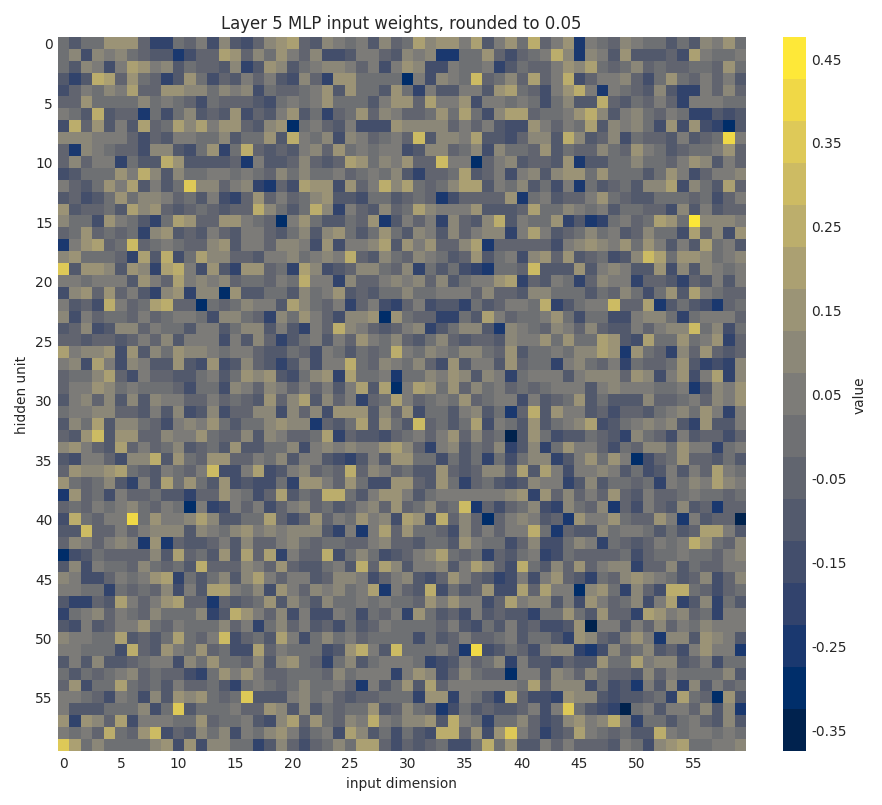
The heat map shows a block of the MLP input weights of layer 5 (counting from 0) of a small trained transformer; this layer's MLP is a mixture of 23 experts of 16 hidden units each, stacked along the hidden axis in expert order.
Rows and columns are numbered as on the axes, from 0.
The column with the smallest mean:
37
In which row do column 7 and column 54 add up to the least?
16
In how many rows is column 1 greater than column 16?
26
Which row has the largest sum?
18
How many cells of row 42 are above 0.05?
12
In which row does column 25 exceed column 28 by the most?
23
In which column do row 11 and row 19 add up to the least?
31
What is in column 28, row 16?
0.15
